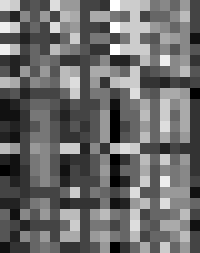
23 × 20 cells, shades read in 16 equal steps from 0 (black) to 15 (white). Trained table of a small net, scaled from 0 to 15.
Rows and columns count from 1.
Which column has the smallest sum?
20
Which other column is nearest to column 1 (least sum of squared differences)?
12
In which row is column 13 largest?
14
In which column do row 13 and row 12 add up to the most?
17
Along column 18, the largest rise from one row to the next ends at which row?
9
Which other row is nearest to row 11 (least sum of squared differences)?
13
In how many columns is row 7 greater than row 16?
14
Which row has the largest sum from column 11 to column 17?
3
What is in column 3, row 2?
8
